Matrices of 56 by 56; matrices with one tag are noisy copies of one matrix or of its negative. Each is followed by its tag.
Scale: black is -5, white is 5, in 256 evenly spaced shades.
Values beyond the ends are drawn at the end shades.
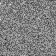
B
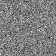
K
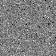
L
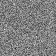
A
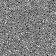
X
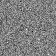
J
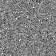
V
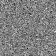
A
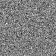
X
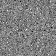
J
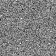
L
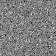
K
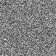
B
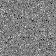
V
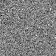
L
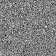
K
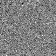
B
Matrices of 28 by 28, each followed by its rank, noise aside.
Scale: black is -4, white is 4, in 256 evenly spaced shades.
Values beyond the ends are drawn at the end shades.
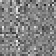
six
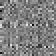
five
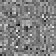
five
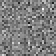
seven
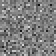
eight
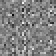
five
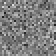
eight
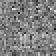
seven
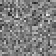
six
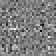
five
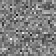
eight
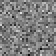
eight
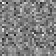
five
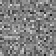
seven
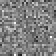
seven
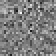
five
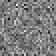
six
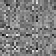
five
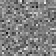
seven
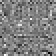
five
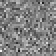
seven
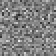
six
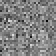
six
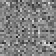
eight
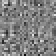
five
